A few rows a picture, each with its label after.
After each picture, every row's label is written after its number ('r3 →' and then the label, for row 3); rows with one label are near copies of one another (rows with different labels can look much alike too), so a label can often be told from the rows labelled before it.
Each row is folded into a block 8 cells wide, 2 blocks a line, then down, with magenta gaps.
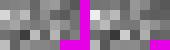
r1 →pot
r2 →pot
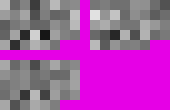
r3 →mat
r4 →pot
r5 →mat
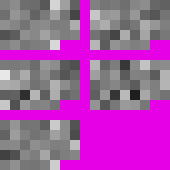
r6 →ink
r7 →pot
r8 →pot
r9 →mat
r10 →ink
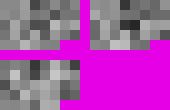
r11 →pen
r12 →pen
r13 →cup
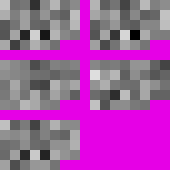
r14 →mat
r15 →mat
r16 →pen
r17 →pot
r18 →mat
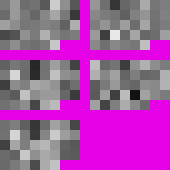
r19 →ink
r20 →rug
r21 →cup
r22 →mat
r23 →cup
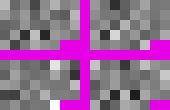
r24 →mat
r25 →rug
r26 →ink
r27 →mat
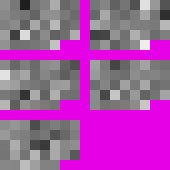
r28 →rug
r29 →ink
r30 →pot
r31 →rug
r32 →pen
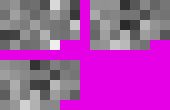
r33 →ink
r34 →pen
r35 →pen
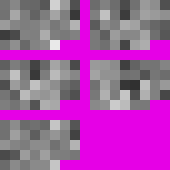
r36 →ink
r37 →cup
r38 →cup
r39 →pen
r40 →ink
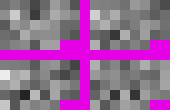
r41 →cup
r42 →pot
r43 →pot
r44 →mat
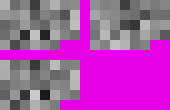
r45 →mat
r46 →pen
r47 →mat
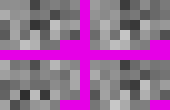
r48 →pen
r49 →pen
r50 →mat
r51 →pen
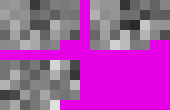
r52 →pen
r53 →pen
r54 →ink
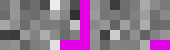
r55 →ink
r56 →rug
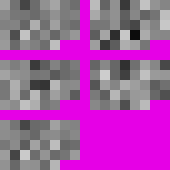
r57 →rug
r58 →mat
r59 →pen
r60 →cup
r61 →rug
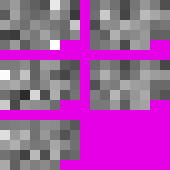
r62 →ink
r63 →cup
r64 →pot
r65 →cup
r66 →pot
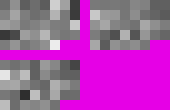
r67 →ink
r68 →pot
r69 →pot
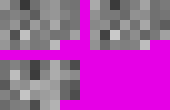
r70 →rug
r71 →rug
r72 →cup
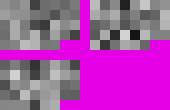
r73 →pen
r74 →mat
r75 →cup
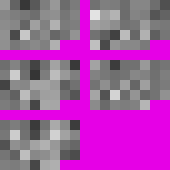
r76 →rug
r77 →pot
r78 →cup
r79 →rug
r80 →cup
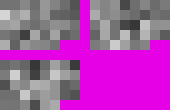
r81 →pot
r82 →pen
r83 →cup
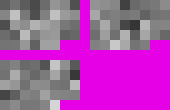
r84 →cup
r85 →pen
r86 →ink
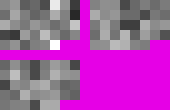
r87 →ink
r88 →pen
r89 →cup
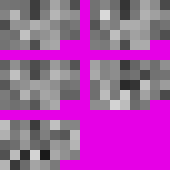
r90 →cup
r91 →cup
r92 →cup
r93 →pen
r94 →mat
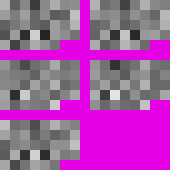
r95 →mat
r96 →mat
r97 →rug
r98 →rug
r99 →mat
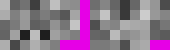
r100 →mat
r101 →cup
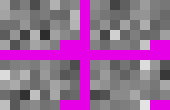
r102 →mat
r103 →rug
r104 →pot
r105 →ink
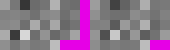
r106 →rug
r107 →rug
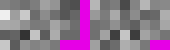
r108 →pot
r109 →mat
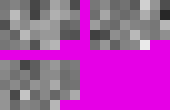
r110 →cup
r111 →ink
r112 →rug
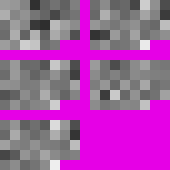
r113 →pen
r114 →ink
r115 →ink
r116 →rug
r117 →ink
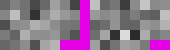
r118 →cup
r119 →mat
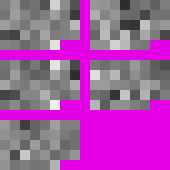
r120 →ink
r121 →pen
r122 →ink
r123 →pot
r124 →rug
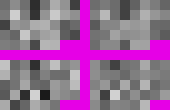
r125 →cup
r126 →cup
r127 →mat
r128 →rug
